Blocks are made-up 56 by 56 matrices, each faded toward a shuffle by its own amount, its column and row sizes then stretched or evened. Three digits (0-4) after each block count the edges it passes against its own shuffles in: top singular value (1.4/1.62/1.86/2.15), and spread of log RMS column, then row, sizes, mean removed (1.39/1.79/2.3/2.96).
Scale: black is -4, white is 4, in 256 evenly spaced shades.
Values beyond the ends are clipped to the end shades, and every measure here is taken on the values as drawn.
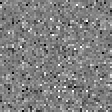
1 1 1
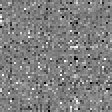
1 1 1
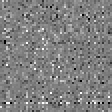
3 2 2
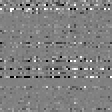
4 1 4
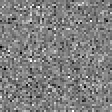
1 1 2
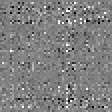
0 3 3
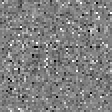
0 1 1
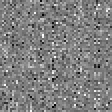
2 3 0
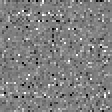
0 1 2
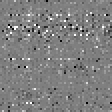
2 0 3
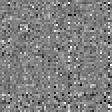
3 3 2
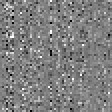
2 4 0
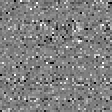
3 0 3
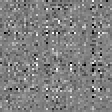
2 3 3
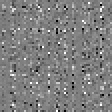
1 4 2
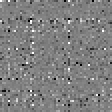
2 2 3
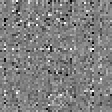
1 3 2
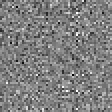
2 2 1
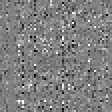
1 4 1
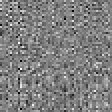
4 3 0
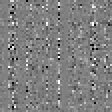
2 4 1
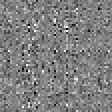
0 4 1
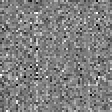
1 3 1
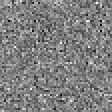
0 0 2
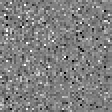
1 1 0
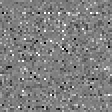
0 0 2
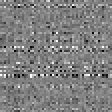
4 2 4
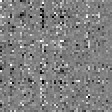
1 4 2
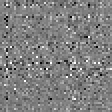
2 1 3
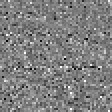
1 0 2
